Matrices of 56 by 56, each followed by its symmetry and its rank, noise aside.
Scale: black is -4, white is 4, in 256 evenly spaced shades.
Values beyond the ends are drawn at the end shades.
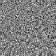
antisymmetric, rank eight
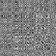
symmetric, rank seven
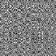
no symmetry, rank six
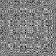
symmetric, rank six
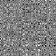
no symmetry, rank seven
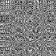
no symmetry, rank six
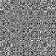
symmetric, rank seven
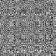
antisymmetric, rank eight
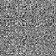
antisymmetric, rank six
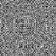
no symmetry, rank seven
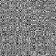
no symmetry, rank eight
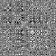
symmetric, rank seven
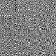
antisymmetric, rank six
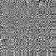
antisymmetric, rank six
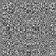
no symmetry, rank seven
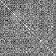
symmetric, rank eight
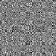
no symmetry, rank eight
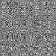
no symmetry, rank seven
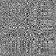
antisymmetric, rank six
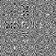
symmetric, rank seven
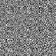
antisymmetric, rank eight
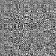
antisymmetric, rank six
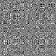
antisymmetric, rank six
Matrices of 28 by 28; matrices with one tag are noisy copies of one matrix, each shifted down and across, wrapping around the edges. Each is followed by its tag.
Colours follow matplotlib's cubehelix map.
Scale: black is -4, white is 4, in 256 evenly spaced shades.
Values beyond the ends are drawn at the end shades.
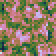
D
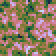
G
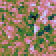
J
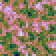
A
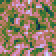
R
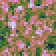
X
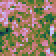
J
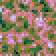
A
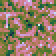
G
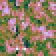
D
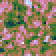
X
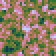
X
